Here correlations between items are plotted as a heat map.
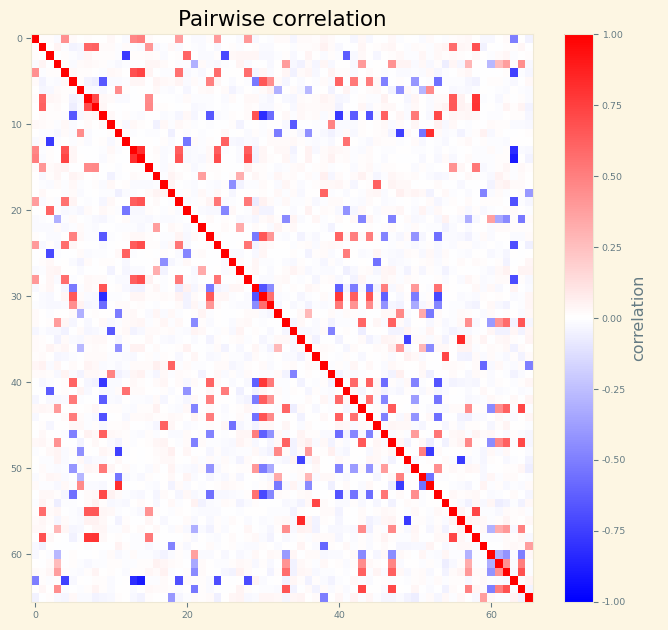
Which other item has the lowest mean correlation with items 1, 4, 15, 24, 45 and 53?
63
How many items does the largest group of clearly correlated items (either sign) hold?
12
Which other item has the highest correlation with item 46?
9
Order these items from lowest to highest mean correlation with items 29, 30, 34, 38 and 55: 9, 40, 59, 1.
59, 9, 40, 1
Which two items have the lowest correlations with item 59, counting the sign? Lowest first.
38, 18
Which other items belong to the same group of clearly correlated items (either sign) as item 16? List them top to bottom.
22, 27
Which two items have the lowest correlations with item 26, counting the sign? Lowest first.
45, 17
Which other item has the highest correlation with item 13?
14
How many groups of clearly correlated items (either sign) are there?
12
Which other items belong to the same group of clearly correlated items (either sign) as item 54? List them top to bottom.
37
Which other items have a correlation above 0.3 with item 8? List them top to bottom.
1, 7, 15, 55, 58
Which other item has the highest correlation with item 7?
58
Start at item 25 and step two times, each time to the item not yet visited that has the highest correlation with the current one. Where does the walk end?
41
